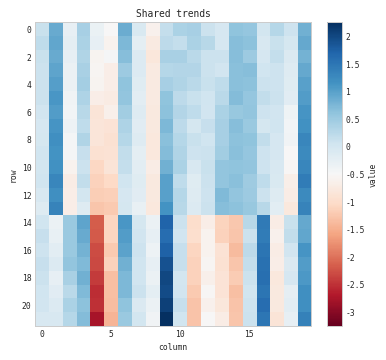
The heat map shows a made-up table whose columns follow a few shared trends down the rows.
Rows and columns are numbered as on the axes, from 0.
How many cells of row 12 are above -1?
18
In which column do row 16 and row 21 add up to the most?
9
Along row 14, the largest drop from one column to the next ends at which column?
4
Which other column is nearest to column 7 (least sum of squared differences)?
0
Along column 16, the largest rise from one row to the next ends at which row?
14
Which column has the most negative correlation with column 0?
19
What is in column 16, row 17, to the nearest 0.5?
1.5
